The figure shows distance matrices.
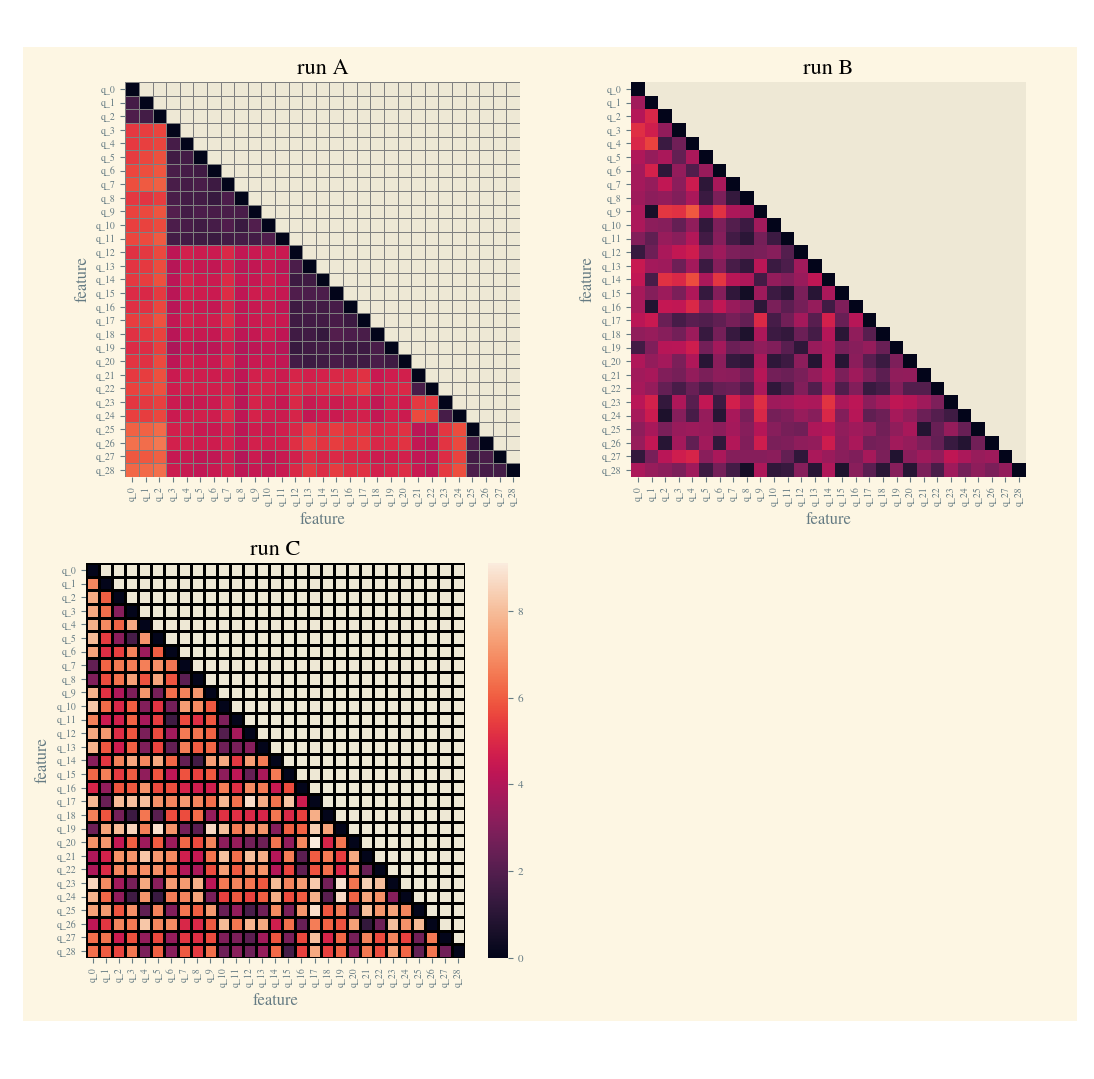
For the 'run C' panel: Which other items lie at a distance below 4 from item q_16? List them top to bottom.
q_1, q_21, q_22, q_26
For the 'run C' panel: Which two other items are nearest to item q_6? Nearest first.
q_11, q_13
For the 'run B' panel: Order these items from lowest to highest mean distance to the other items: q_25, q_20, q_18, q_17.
q_18, q_20, q_17, q_25
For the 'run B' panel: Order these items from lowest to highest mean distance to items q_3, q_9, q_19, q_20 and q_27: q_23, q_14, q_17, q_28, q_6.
q_28, q_17, q_14, q_6, q_23
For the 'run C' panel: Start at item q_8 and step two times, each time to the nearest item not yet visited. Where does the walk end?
q_7
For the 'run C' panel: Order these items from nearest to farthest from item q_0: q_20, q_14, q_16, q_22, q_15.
q_14, q_22, q_16, q_15, q_20
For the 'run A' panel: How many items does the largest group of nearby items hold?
9
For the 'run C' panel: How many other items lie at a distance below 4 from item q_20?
10
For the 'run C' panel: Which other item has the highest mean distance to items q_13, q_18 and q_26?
q_17
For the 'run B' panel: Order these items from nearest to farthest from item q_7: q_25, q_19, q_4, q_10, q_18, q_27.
q_18, q_10, q_19, q_27, q_25, q_4
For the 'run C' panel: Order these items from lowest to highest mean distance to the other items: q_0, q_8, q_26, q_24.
q_8, q_24, q_26, q_0
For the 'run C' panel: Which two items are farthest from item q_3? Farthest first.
q_19, q_17
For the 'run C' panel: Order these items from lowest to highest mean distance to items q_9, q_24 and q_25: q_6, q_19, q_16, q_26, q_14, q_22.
q_6, q_16, q_22, q_26, q_14, q_19
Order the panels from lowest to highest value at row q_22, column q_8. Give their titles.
run B, run C, run A
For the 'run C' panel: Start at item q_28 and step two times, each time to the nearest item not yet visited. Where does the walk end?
q_12
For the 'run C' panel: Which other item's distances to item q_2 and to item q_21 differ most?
q_26
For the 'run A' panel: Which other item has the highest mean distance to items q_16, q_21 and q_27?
q_2
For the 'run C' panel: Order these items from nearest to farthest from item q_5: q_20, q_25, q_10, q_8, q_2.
q_2, q_10, q_20, q_25, q_8
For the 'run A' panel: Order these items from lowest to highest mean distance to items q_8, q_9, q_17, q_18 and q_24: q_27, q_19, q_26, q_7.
q_19, q_7, q_27, q_26
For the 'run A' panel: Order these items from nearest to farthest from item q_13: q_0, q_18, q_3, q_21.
q_18, q_3, q_21, q_0
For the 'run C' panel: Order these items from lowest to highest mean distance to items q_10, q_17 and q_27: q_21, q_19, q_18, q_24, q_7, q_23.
q_18, q_24, q_7, q_21, q_23, q_19
